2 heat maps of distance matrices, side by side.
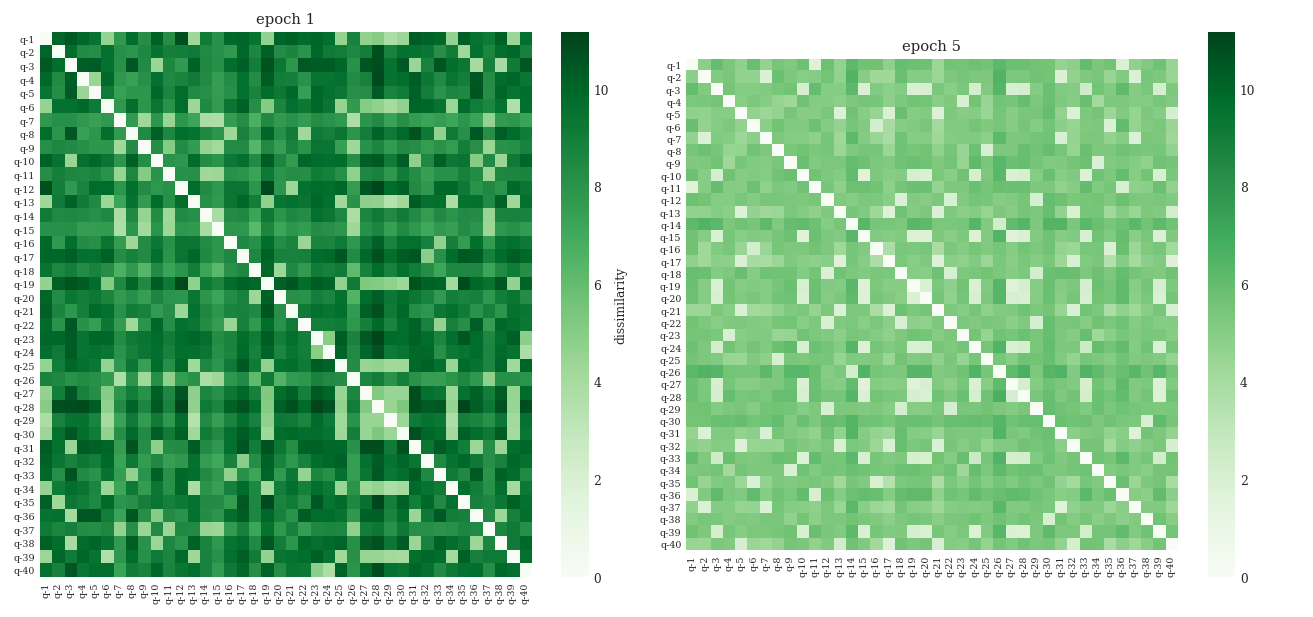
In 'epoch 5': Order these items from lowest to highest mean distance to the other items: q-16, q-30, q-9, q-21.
q-21, q-16, q-9, q-30
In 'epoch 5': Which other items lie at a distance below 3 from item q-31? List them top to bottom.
q-2, q-7, q-37
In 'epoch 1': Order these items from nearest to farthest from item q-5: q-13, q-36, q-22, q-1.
q-22, q-13, q-1, q-36
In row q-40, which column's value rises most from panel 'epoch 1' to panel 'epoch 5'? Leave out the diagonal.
q-24
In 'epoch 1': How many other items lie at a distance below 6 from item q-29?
10
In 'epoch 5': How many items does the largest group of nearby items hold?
10
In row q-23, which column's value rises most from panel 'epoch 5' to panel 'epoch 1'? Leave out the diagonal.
q-4
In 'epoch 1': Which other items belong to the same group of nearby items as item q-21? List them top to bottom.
q-12
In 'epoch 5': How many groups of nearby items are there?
11
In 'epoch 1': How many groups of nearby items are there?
10
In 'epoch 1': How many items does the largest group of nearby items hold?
11
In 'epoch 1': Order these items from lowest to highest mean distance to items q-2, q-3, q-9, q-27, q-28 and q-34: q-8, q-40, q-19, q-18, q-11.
q-19, q-11, q-18, q-8, q-40
